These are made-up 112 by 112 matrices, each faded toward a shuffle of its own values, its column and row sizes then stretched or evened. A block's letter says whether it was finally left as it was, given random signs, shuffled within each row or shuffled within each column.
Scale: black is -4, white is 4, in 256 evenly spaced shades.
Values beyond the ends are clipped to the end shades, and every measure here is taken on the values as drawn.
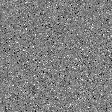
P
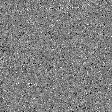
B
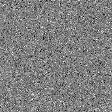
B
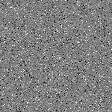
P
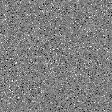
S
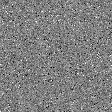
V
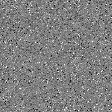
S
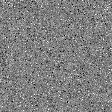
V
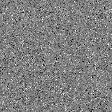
B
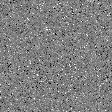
P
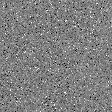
P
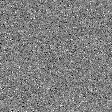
V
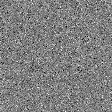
P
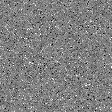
B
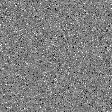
P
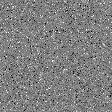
V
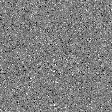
B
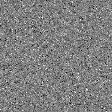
S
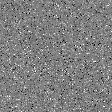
V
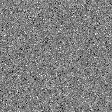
P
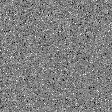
V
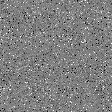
S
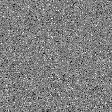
S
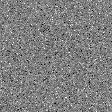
P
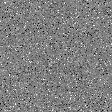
V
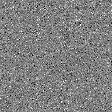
B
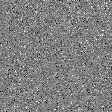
B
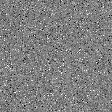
S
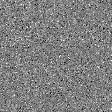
S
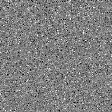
S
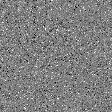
B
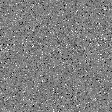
B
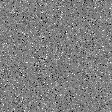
P
